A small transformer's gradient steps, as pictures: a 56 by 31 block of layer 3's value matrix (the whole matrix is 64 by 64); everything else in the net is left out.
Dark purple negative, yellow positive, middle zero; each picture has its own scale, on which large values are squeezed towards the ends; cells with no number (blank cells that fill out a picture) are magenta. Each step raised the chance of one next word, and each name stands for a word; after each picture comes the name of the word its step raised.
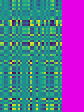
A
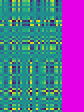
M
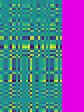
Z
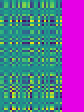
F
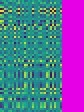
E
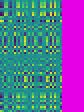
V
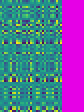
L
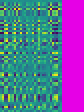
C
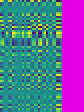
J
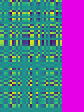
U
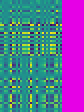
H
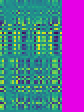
H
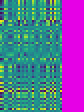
M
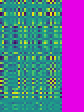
U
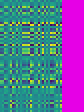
H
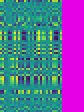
L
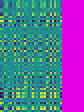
F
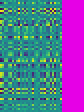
E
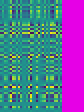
C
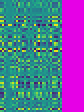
F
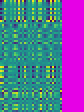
M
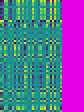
M
